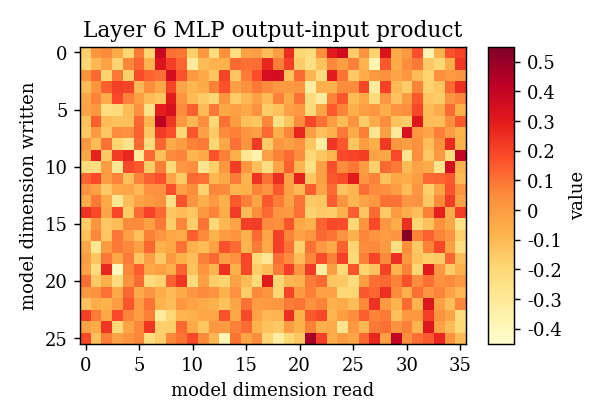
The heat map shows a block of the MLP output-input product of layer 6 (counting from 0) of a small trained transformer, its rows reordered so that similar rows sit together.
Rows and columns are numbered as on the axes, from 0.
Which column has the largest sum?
28
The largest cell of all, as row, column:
16, 30
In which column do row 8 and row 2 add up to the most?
23
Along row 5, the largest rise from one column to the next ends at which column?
7
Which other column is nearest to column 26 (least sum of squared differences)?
4
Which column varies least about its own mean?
11
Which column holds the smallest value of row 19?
3
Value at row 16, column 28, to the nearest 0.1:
0
